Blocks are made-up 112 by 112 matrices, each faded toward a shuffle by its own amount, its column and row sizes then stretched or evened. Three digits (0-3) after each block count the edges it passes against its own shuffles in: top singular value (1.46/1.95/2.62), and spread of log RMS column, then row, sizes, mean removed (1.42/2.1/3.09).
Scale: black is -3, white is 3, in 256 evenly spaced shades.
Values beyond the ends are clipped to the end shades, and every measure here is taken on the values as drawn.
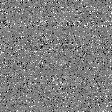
1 0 2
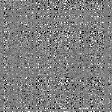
1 3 3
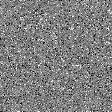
0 0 1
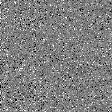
1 2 1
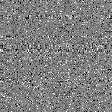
2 0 2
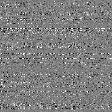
2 1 3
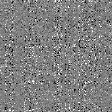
0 3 2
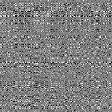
3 1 3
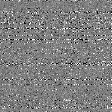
2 1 3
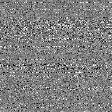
0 0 3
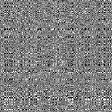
3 2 3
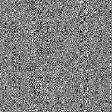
2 3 2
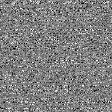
0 0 3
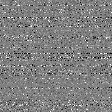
0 0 3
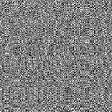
3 2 2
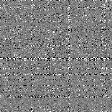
2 2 3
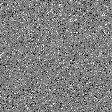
0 0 1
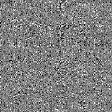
2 2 1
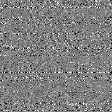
2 1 3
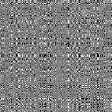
3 3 3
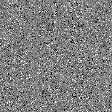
0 2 0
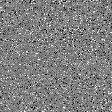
1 0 2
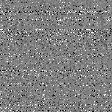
1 1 3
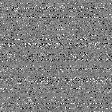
0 0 3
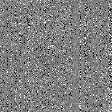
0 3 0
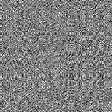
3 1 0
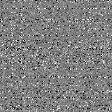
0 1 3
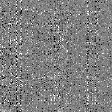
2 3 1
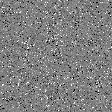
0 1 1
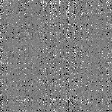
0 3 2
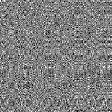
3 1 1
